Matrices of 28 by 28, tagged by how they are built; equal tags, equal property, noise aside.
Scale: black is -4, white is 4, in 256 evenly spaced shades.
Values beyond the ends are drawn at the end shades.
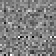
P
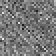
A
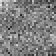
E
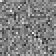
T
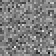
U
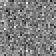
U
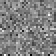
P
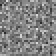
U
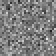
U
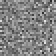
U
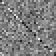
T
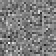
U
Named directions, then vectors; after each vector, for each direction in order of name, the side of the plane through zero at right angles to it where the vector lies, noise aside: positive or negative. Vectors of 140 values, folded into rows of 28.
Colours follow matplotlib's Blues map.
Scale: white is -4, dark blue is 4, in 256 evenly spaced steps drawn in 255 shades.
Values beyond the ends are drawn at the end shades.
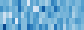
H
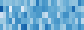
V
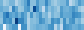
negative, positive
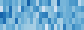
negative, negative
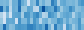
positive, positive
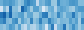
negative, negative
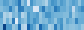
positive, negative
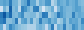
negative, negative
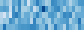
positive, positive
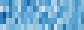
negative, negative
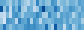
positive, positive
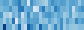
positive, negative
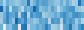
negative, positive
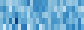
negative, positive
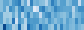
positive, negative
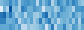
negative, negative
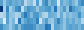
positive, positive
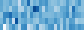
negative, positive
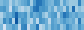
negative, positive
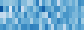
positive, positive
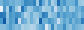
negative, negative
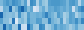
positive, negative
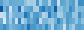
positive, positive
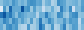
negative, negative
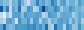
positive, positive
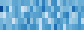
positive, positive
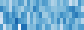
negative, positive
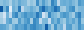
positive, positive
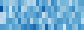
positive, positive
